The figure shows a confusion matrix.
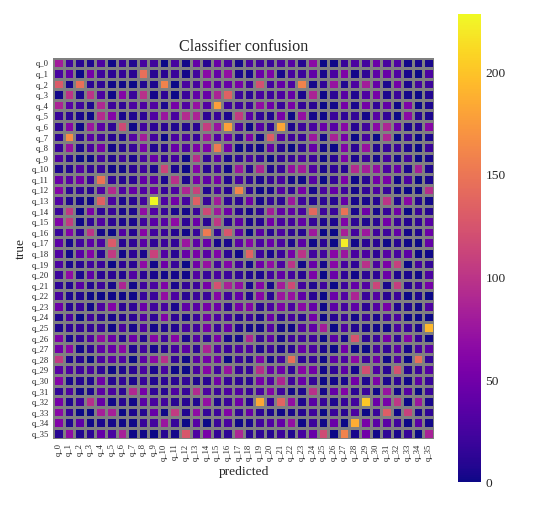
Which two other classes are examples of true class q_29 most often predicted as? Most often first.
q_32, q_19
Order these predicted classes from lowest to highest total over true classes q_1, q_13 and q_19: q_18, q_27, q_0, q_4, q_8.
q_18, q_0, q_27, q_4, q_8
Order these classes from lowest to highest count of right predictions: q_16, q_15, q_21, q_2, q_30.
q_30, q_21, q_15, q_16, q_2
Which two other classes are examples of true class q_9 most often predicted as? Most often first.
q_13, q_27
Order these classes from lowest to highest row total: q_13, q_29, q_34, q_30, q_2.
q_30, q_34, q_29, q_13, q_2
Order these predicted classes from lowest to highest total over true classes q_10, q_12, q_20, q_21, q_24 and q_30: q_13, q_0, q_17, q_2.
q_2, q_0, q_13, q_17
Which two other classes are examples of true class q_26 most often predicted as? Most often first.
q_28, q_18
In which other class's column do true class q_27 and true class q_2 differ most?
q_10
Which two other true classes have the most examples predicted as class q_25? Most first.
q_35, q_6
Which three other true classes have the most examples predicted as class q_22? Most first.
q_28, q_21, q_19
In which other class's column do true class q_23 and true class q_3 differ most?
q_16
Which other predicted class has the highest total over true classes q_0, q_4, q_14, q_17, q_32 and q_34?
q_27
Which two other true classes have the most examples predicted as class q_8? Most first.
q_1, q_3
